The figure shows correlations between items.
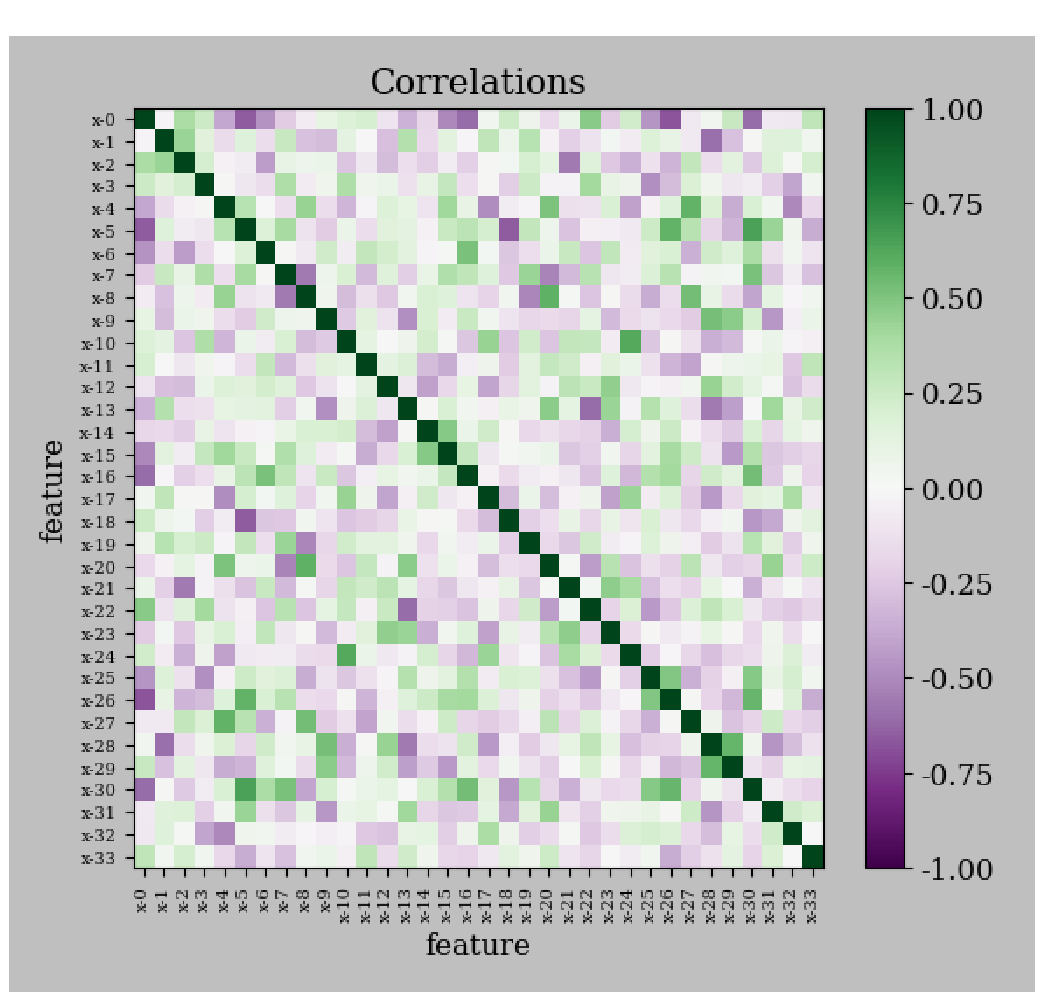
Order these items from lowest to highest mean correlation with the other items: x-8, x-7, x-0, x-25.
x-0, x-8, x-25, x-7
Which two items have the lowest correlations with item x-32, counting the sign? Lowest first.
x-4, x-3
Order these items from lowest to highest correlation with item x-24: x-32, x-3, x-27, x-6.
x-27, x-6, x-3, x-32
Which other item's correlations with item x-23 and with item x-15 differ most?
x-14
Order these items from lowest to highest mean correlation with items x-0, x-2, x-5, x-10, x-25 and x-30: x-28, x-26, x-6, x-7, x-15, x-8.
x-8, x-28, x-6, x-15, x-26, x-7
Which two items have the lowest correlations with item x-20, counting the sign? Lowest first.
x-7, x-22
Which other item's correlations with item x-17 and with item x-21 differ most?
x-23
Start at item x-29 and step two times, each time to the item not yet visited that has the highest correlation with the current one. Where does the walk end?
x-9
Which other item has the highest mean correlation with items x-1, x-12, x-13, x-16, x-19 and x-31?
x-5
